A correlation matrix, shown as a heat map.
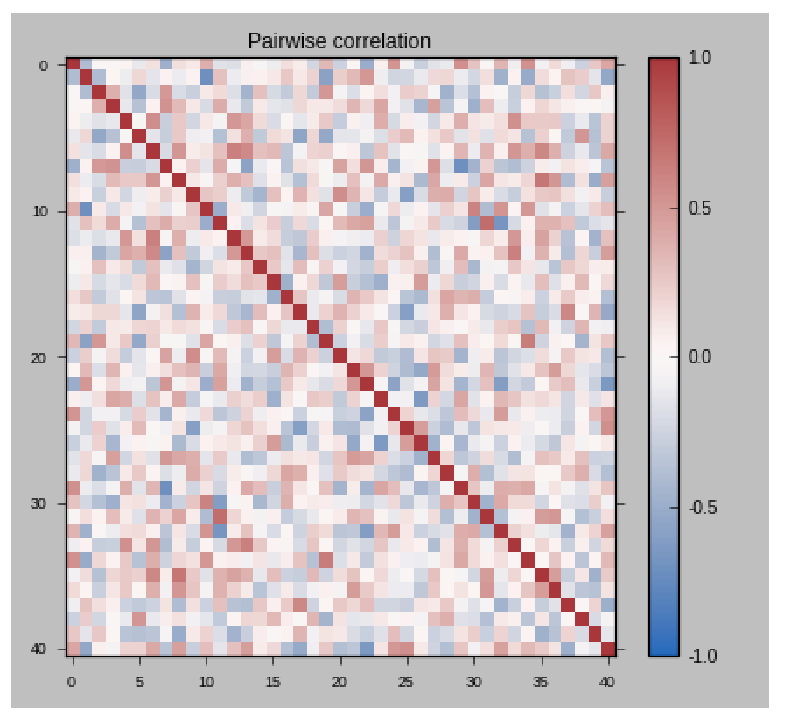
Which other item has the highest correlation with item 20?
9
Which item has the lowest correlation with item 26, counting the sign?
23
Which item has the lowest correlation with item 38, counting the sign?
19
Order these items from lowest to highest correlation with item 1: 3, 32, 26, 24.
32, 24, 26, 3
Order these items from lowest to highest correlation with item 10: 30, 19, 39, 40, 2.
2, 39, 40, 19, 30
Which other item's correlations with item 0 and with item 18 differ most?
34
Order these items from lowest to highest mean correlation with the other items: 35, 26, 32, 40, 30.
26, 30, 32, 40, 35
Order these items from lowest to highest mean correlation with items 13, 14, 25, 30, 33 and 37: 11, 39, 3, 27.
27, 3, 11, 39
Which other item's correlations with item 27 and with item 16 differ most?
7
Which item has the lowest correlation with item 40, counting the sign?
22
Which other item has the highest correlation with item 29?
0
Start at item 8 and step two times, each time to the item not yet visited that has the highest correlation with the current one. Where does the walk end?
6
